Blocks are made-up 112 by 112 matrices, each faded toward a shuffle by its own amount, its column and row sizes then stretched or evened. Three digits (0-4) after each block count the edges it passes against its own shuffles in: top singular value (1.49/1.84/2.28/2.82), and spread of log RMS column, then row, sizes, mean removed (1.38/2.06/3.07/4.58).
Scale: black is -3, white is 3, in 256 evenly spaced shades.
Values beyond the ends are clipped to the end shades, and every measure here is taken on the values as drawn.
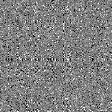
3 2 1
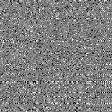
3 0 2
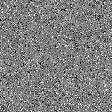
2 0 0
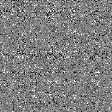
2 2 2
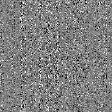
1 3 1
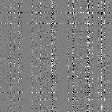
3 4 2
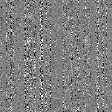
2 4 0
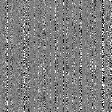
1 4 0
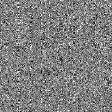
2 2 1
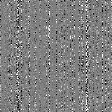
2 4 1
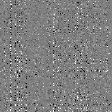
2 3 2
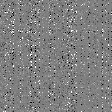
0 3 1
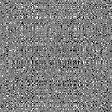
4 2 2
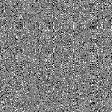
3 2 0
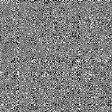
1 3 3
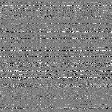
2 1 4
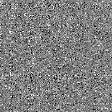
0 2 2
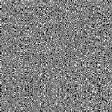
3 2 0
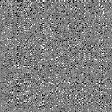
3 2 2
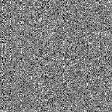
2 3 1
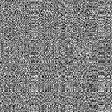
4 0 2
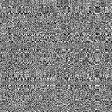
4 1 3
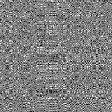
4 1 2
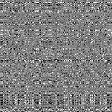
4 1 3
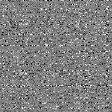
2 1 3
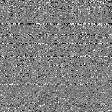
3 0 3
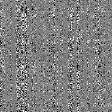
1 4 2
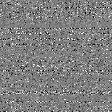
2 0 3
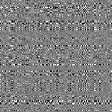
4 2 4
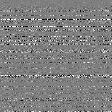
3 1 4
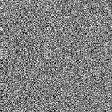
3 1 1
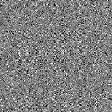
3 1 2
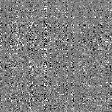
1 3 3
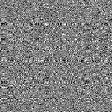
4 0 2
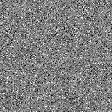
2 0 1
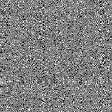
3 2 0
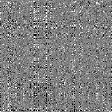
3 3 2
